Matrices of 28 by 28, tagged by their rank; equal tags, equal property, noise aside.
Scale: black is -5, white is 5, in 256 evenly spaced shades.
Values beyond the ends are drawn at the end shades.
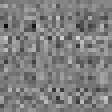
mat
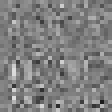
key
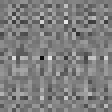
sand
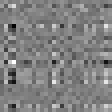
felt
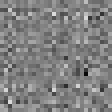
key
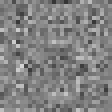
key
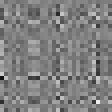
sand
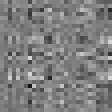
sand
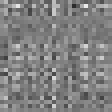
sand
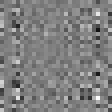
sand
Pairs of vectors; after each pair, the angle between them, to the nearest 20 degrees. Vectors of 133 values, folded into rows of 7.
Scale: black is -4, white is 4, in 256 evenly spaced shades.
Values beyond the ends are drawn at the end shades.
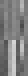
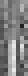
20 degrees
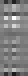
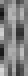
80 degrees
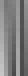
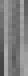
120 degrees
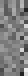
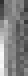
80 degrees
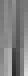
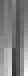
20 degrees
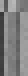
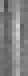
100 degrees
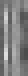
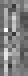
40 degrees
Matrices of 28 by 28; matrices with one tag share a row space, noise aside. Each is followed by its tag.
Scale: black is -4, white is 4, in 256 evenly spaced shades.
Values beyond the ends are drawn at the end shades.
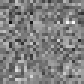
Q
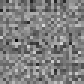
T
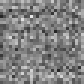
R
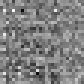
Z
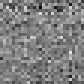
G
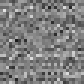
Q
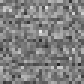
G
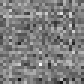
G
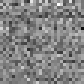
G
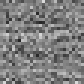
Z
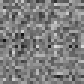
Z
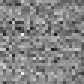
Z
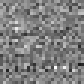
T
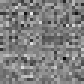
R
